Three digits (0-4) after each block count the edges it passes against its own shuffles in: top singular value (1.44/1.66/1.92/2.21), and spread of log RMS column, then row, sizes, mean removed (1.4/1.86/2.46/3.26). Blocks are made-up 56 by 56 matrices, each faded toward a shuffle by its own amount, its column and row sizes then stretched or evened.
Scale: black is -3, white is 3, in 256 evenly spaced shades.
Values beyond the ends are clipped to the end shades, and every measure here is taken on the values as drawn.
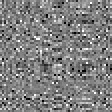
4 0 2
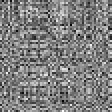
4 1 0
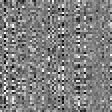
4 4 0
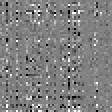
2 4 3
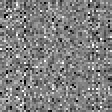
3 2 0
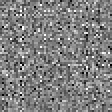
1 2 1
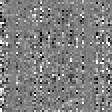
0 4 2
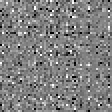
2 3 3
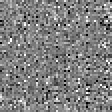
1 3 1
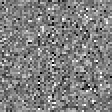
0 2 0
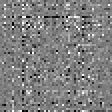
3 3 3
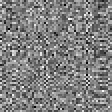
4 1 0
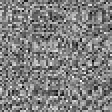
4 0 0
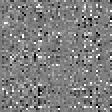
3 3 2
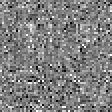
3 1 2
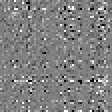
4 3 3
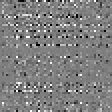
2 3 4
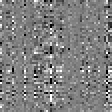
4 4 2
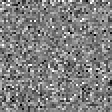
1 0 2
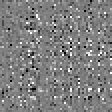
3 3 1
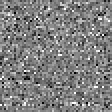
1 0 2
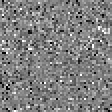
0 1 2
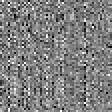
4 3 0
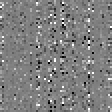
0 4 0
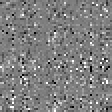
0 3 2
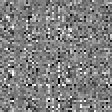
3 3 2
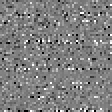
0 0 3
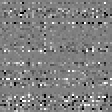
1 2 4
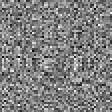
3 2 1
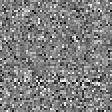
2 0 1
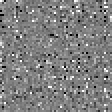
0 2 2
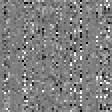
1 4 1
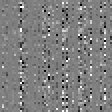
2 4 0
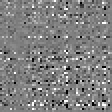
2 3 4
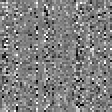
2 4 0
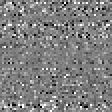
0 1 4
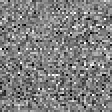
0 1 2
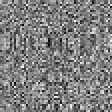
3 2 1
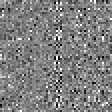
3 3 2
